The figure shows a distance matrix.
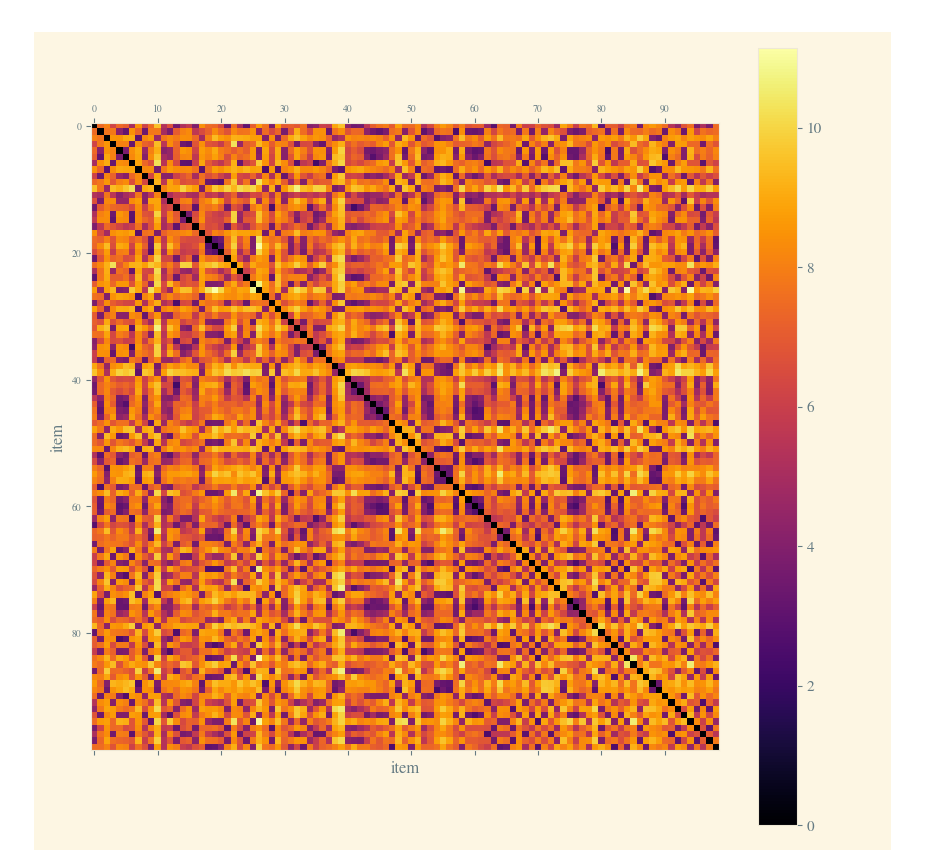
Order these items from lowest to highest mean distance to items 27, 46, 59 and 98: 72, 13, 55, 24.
55, 13, 24, 72
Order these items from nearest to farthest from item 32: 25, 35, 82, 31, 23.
35, 23, 82, 31, 25
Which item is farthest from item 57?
39
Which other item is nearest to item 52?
83
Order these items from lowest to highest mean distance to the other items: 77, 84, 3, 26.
77, 3, 84, 26
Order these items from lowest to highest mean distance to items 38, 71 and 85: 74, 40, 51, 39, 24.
74, 40, 51, 24, 39
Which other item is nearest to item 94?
70
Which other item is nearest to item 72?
96
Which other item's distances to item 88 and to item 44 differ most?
5
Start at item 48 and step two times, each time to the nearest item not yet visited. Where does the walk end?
54
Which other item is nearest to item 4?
81
